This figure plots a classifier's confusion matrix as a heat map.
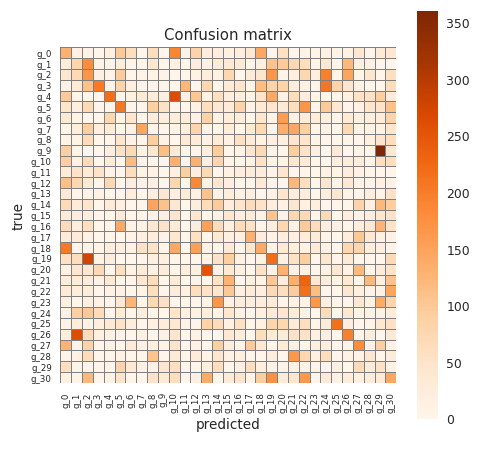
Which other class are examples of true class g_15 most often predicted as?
g_19
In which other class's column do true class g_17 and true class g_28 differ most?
g_21
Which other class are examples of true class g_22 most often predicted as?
g_30
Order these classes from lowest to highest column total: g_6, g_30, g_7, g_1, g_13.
g_7, g_6, g_1, g_13, g_30
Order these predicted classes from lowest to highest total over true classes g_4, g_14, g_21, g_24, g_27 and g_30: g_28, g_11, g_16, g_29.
g_11, g_16, g_28, g_29
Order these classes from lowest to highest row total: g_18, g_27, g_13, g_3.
g_13, g_27, g_18, g_3
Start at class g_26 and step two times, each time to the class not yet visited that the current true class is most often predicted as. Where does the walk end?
g_2
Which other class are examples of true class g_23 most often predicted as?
g_14
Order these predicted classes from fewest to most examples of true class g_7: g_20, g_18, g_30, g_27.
g_27, g_30, g_18, g_20
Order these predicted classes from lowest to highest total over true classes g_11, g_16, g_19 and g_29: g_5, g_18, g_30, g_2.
g_18, g_30, g_5, g_2
